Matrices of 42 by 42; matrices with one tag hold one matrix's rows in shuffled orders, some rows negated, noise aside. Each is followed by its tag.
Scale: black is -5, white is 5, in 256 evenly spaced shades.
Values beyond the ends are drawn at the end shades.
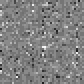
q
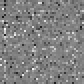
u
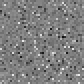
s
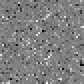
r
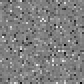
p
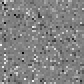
u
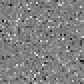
r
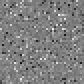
p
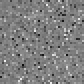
s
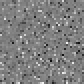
s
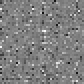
q
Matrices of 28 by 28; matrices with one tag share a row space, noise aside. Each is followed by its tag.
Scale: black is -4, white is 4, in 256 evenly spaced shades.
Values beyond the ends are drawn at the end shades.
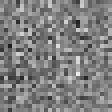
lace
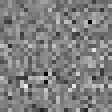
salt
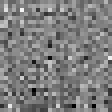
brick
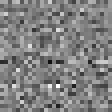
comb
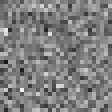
brick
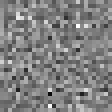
lace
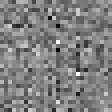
lace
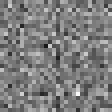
salt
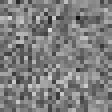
lace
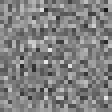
brick
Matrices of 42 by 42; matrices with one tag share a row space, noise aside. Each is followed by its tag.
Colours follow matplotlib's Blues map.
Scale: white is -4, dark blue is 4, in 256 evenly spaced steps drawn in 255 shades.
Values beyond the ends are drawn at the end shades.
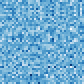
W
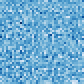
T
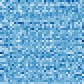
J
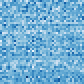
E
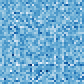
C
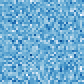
W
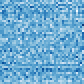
J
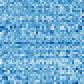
J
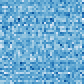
J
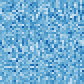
W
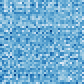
J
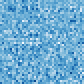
W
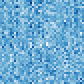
C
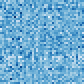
T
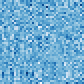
C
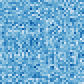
W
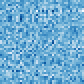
T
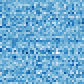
E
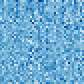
C
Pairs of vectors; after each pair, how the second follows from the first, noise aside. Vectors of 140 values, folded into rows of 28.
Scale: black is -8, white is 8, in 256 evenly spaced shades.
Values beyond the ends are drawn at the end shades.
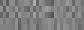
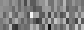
reversed, negated, scaled up.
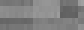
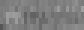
reversed, negated, partly zeroed.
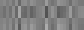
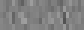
reversed, negated, partly zeroed.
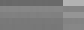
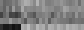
reversed, negated, scaled up.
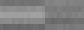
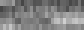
wrapped around, scaled up.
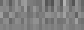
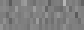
partly zeroed.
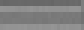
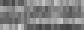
wrapped around, scaled up.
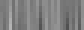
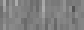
reversed, negated, partly zeroed.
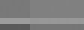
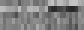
wrapped around, scaled up.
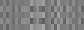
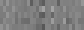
negated, partly zeroed.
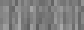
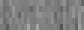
negated, partly zeroed.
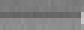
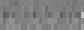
partly zeroed.
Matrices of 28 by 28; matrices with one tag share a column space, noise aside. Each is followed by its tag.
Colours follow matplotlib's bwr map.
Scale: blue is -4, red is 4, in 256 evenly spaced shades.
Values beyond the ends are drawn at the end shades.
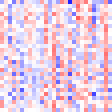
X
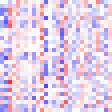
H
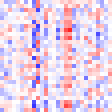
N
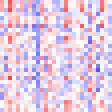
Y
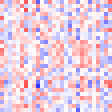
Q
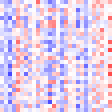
H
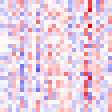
Y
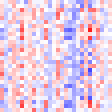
N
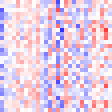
N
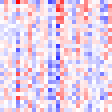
X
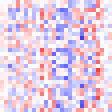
N
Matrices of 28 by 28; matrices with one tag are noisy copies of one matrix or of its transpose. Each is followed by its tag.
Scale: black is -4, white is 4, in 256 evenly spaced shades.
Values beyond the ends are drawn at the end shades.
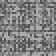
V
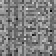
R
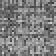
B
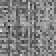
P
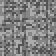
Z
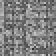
Z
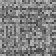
R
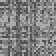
P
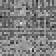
P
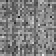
B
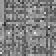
Z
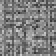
Z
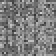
B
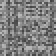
R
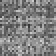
B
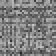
R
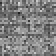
B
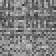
P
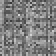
Z
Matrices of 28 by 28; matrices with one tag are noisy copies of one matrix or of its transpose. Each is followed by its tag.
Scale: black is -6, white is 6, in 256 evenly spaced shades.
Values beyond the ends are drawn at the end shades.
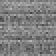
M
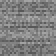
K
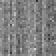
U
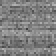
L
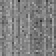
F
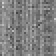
M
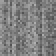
U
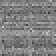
L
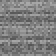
M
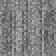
K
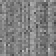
L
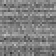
U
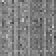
F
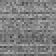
F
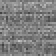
M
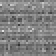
M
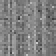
U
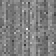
L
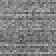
F
